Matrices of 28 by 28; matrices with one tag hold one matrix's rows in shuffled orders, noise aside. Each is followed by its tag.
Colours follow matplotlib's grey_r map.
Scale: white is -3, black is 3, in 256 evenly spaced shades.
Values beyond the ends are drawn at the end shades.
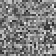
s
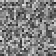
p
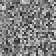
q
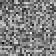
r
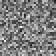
p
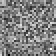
q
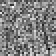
q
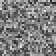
s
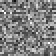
s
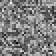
s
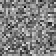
p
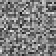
p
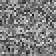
r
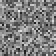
q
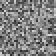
p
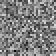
q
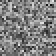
s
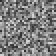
p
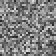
p
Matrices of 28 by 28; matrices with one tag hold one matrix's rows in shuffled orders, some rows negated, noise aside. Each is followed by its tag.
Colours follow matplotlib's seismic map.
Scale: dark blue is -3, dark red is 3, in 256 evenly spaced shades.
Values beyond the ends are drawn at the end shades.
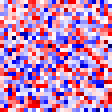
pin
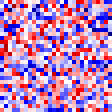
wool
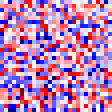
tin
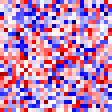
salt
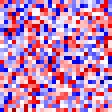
pin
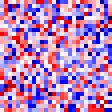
pin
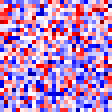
wool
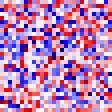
salt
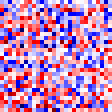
tin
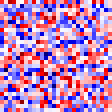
tin
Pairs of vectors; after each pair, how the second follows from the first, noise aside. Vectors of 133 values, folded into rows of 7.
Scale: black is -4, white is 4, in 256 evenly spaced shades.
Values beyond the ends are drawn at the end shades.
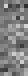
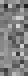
sign-scrambled.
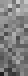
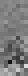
wrapped around, partly zeroed.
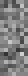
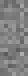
shrunk.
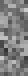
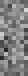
sign-scrambled.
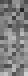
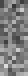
reversed, negated.
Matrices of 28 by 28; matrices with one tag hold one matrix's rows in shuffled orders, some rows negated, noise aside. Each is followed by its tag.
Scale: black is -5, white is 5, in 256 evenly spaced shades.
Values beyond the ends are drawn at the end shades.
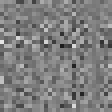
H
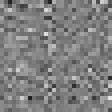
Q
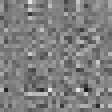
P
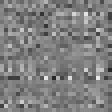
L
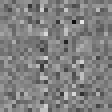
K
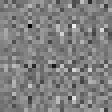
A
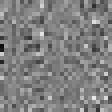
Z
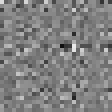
H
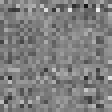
L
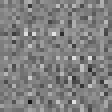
A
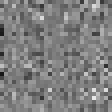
Z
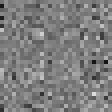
Z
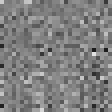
Z
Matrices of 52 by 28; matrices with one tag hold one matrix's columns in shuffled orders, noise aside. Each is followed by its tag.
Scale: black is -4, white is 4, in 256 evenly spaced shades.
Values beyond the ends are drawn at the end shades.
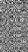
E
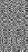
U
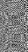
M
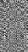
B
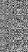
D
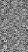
D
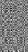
U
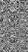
E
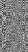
M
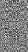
B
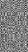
M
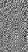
B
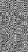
M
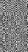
M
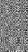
U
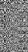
E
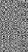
B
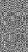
M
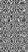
E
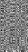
U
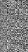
D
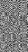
M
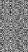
D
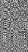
B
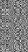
D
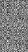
D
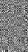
U
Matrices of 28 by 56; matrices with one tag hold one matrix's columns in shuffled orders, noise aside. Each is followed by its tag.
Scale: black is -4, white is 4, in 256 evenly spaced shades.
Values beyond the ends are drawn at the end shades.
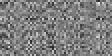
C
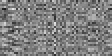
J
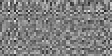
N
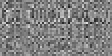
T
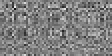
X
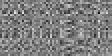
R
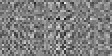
C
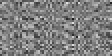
C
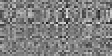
T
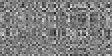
X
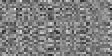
J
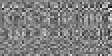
X
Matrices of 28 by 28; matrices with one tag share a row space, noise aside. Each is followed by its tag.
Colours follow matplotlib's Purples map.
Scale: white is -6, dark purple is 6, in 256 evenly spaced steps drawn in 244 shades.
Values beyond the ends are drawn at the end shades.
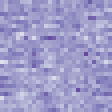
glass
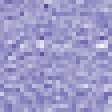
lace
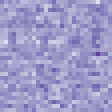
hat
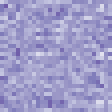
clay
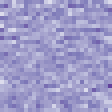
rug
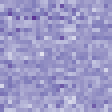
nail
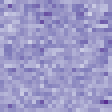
lace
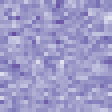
rug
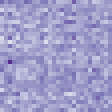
nail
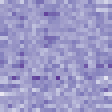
glass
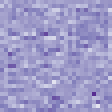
hat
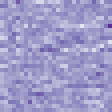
clay
